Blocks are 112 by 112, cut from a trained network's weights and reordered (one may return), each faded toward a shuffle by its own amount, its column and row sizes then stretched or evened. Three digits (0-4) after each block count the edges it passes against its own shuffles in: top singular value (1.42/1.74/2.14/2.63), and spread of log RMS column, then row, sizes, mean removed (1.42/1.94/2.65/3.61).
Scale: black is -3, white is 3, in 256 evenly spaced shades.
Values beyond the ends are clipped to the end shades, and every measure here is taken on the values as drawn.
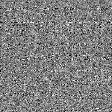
0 0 3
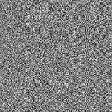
4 2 0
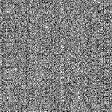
2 1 1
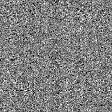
1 0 1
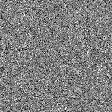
1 0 0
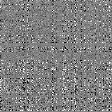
0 4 4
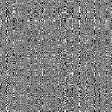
4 4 2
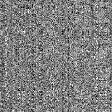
2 2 0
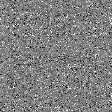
0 2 1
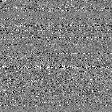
0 0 4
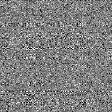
3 2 3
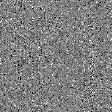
0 3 1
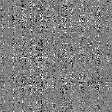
0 4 3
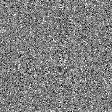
1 1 0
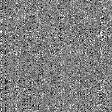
1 3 2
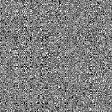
3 3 1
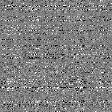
1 2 4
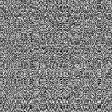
4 2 1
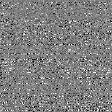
0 1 4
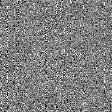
1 4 1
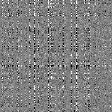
4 4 2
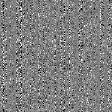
1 4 0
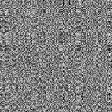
4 2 1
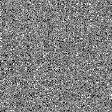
0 1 2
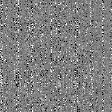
1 4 1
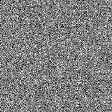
2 1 0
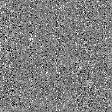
0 3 1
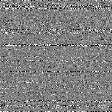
3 0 4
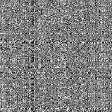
3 1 3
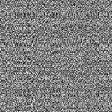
4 2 0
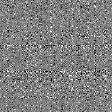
2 3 3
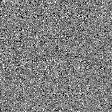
0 1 2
